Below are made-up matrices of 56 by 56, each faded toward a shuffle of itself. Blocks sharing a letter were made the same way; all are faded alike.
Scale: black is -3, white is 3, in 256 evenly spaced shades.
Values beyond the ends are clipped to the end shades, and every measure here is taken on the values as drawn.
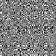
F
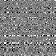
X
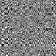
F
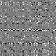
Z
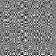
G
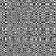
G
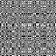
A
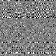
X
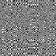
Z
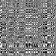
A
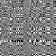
A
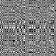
G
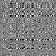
A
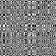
G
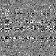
X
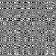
A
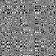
Z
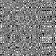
F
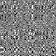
F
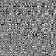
X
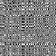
A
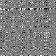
Z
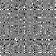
Z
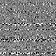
X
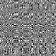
F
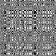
A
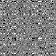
F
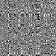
F
